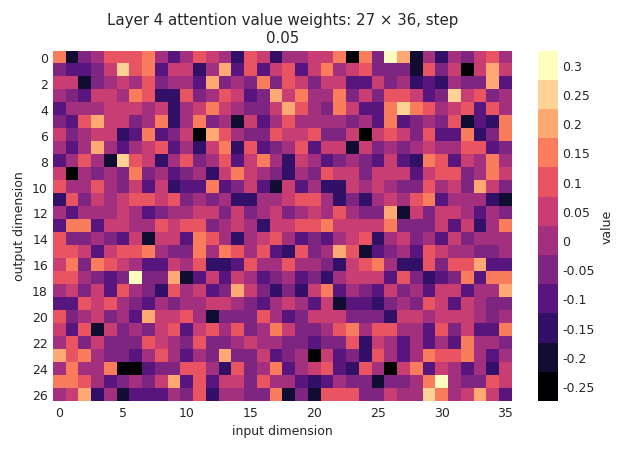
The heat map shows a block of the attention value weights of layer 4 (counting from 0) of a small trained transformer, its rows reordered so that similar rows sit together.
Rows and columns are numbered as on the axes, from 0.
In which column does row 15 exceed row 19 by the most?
22
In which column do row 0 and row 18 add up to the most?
26
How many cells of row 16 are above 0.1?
4
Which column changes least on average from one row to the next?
15
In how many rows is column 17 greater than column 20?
11
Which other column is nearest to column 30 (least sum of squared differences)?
2
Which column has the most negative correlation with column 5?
28
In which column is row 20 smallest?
12
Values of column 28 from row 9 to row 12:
-0.1 -0.05 0.1 0.05
